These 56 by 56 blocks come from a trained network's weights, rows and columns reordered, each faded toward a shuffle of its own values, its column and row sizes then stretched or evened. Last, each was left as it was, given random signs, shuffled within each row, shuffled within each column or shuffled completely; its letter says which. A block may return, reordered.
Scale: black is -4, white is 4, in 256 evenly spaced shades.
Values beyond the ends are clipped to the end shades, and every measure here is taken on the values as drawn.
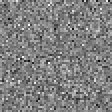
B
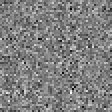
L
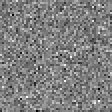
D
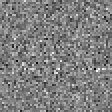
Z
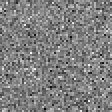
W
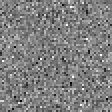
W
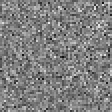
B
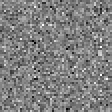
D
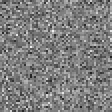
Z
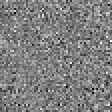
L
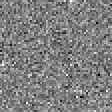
B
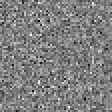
Z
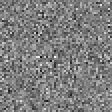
Z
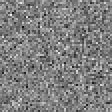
W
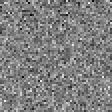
B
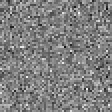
Z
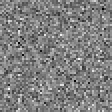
D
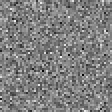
D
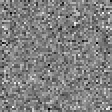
Z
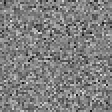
B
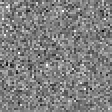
B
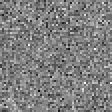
B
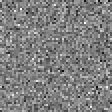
W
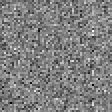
D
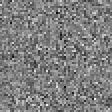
Z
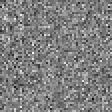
D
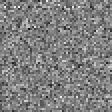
B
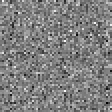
Z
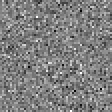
D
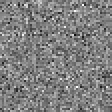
B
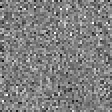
L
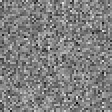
D
